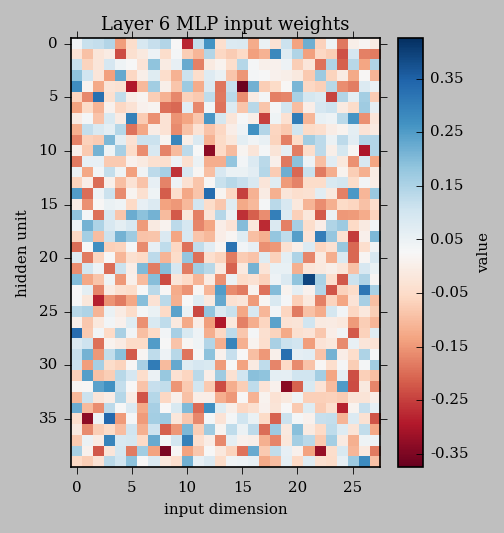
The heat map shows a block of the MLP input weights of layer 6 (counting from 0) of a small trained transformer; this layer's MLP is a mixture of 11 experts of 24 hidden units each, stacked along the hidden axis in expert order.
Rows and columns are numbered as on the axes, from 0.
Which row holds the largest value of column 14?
19
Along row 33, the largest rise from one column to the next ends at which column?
7
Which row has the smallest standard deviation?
33
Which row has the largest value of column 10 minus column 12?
10
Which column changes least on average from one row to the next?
17
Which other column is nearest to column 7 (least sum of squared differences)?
3
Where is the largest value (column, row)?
21, 22
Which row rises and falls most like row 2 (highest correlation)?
34
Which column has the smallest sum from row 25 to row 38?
25
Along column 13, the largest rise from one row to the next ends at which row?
23
